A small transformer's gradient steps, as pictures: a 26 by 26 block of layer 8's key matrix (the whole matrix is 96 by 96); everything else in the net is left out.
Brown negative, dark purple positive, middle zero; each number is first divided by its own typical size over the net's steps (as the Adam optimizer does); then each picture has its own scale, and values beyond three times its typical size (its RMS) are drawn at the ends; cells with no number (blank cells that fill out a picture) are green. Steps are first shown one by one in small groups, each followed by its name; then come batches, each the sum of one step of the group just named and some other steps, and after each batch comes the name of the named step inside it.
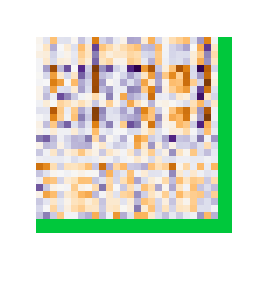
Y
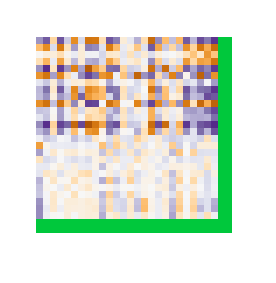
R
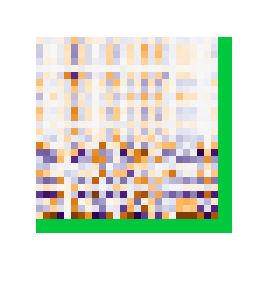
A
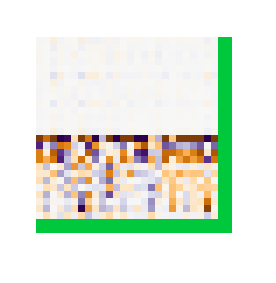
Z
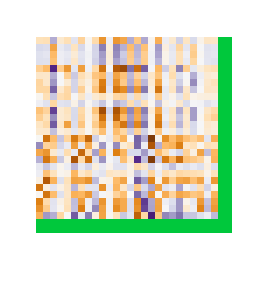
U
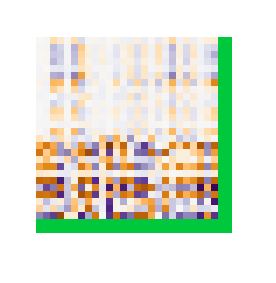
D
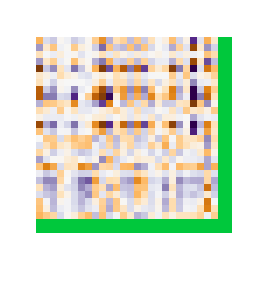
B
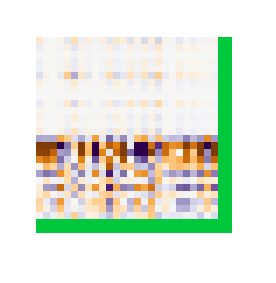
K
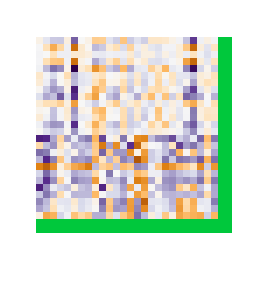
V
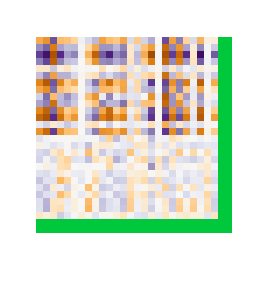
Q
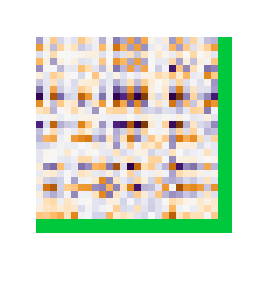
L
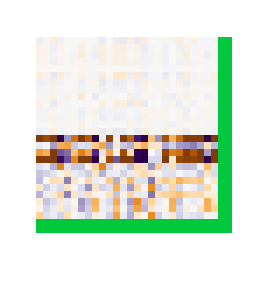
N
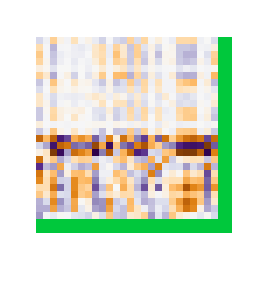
N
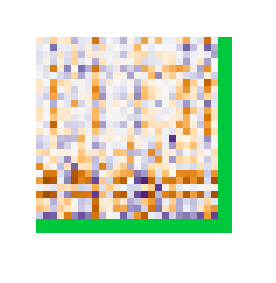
Y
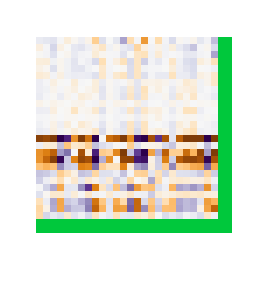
N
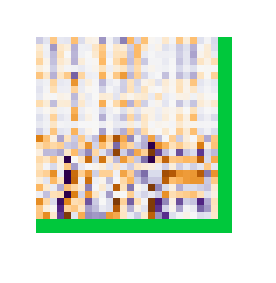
A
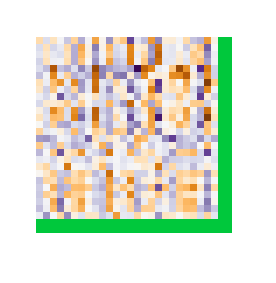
Y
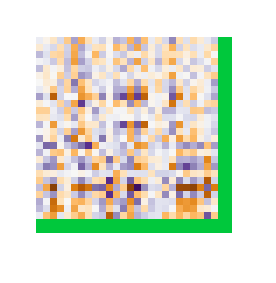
L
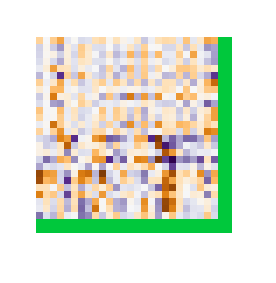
D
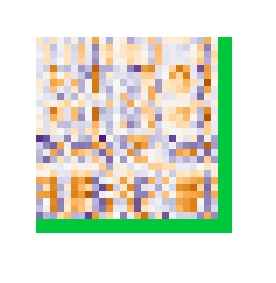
Y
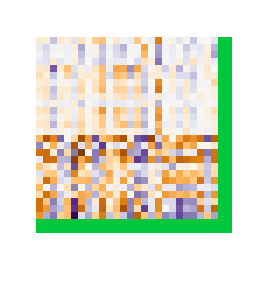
U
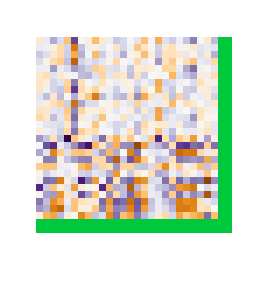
V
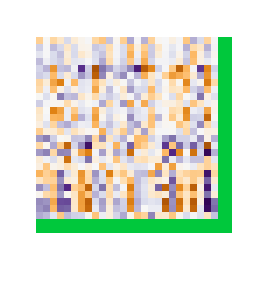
Y
